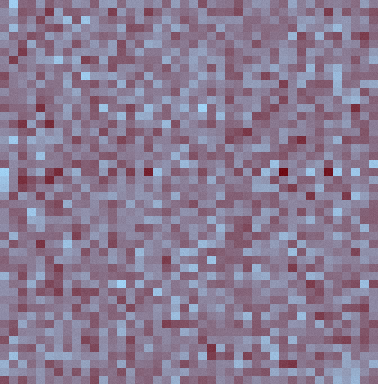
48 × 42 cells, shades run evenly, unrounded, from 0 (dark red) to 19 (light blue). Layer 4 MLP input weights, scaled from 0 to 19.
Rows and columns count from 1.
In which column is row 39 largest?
22
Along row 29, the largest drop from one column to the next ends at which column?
42
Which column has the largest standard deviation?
5
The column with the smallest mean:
3
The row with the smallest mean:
2
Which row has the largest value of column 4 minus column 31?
28
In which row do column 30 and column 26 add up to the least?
10
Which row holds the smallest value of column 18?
17
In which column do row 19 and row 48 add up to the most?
40
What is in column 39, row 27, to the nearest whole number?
12
